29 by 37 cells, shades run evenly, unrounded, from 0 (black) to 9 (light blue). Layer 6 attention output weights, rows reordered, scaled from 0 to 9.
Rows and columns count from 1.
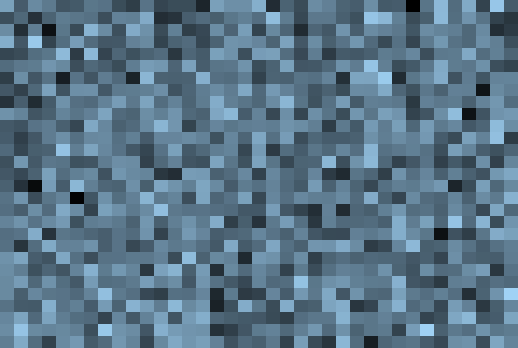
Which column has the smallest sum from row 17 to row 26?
32
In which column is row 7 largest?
28
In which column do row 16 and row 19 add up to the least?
3
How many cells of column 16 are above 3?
25
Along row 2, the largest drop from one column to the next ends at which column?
12
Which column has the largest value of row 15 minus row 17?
6
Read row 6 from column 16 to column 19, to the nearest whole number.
5 5 6 3
